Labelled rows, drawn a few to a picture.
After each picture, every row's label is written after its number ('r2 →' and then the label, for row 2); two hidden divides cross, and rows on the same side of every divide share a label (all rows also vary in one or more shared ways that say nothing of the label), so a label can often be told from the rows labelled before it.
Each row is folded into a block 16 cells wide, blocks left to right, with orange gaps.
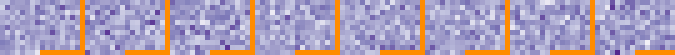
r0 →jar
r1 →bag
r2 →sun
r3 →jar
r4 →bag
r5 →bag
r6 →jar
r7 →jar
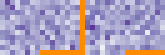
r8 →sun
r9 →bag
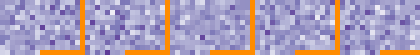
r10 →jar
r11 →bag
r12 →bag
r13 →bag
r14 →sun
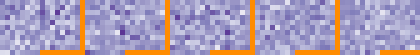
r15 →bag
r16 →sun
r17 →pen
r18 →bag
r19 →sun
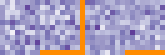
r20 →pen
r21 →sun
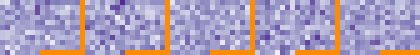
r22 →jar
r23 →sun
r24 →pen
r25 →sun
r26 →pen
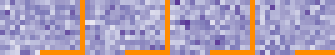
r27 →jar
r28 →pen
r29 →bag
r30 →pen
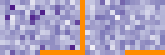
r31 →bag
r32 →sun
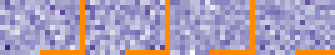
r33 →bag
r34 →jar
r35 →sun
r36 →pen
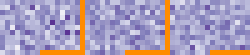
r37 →bag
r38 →sun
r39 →jar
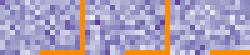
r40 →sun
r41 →jar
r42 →sun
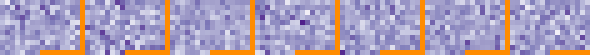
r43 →pen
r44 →jar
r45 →jar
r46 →sun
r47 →pen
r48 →jar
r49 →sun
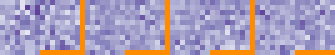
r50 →pen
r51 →sun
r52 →jar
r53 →pen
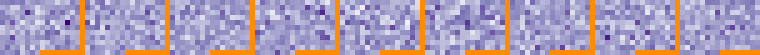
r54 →sun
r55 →pen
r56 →sun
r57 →jar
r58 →jar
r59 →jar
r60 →bag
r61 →pen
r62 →pen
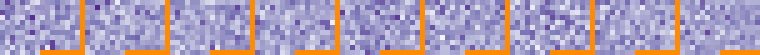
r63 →jar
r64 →bag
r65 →jar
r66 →bag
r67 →sun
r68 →bag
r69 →bag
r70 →sun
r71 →bag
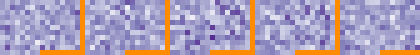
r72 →jar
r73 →sun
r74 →jar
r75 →jar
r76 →jar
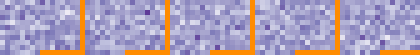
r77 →sun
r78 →jar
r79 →sun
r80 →pen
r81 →jar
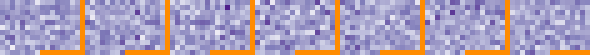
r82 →pen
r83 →bag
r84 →jar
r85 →pen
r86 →sun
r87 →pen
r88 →jar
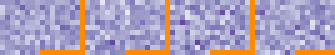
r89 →jar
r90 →sun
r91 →jar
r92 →pen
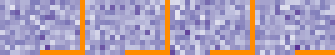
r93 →sun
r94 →pen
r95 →pen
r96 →jar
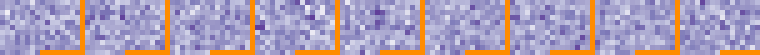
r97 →sun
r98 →pen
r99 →bag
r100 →bag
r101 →jar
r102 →sun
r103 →jar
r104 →jar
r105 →jar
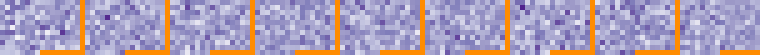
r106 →jar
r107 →sun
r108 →jar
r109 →pen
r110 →bag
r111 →bag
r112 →sun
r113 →pen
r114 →jar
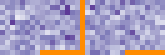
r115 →jar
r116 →bag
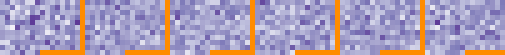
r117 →bag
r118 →bag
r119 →pen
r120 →sun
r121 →bag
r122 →jar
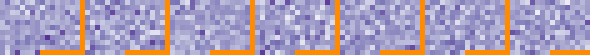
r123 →sun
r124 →pen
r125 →bag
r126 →sun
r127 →sun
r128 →sun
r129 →bag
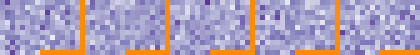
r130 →pen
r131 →bag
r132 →bag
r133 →bag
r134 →jar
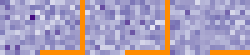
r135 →bag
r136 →jar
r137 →bag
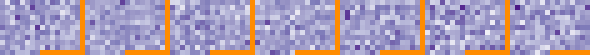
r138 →sun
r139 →bag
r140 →pen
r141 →jar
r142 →pen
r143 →jar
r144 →bag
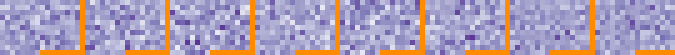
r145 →sun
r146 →jar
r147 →pen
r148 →sun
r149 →pen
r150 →sun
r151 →sun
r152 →jar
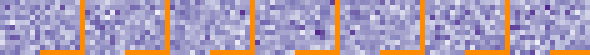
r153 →sun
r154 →pen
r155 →pen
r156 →jar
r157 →sun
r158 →pen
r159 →jar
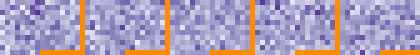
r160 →sun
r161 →bag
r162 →bag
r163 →jar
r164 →jar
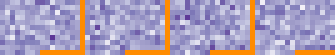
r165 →bag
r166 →pen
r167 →pen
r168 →jar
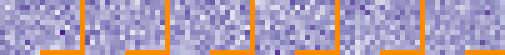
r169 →jar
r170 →bag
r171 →sun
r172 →bag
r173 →jar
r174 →pen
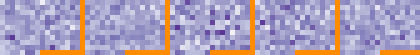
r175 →pen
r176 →sun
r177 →bag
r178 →sun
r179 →bag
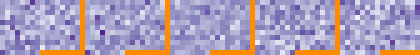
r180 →pen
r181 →pen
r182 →pen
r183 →jar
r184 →bag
